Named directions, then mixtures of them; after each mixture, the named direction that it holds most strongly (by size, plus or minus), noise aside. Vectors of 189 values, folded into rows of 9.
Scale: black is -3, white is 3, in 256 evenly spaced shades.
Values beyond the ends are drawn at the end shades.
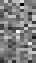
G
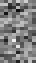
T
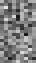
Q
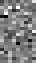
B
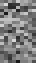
T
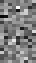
B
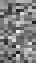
T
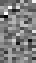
B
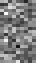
T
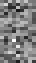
T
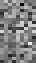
G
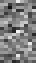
T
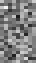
Q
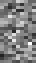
T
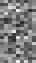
T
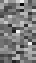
G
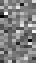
B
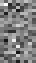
T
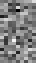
T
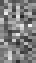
Q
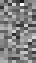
G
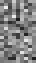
Q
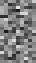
B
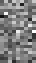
G
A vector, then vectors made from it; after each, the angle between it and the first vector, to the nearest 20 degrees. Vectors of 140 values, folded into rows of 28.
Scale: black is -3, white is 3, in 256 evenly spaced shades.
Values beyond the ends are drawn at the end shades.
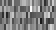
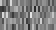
120 degrees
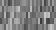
40 degrees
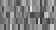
40 degrees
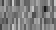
80 degrees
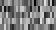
140 degrees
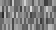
40 degrees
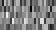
140 degrees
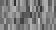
80 degrees
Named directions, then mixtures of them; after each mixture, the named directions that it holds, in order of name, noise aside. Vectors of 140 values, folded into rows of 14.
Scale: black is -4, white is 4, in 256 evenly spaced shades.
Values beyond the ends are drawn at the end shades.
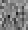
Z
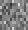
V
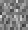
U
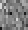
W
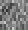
V.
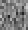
Z.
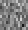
U, V, Z.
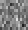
U, V, W.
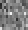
W.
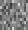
V.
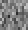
Z.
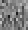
Z.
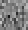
Z.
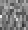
U, W, Z.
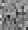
Z.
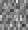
U.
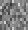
V.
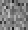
V, Z.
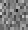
U, W.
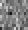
U, W.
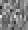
U, V, Z.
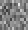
V.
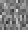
U.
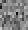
V, W, Z.
